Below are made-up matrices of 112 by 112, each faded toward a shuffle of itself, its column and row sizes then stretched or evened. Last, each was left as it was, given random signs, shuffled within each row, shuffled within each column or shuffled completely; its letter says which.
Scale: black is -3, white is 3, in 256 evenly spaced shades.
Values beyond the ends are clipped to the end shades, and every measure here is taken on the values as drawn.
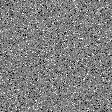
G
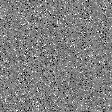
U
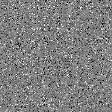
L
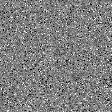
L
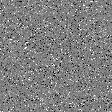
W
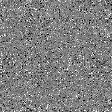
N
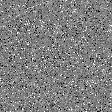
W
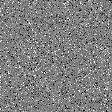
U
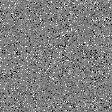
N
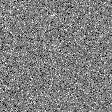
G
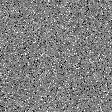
G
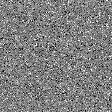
W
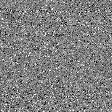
W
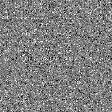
N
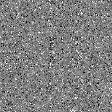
N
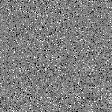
N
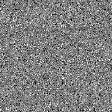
N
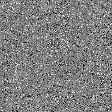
L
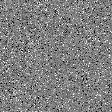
U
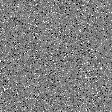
U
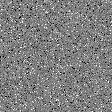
G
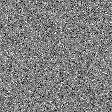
G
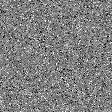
G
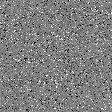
W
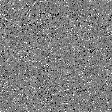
N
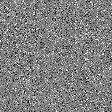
L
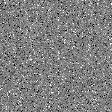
U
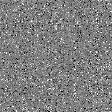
N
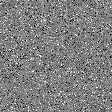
G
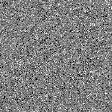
L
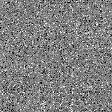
N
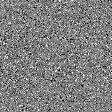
W
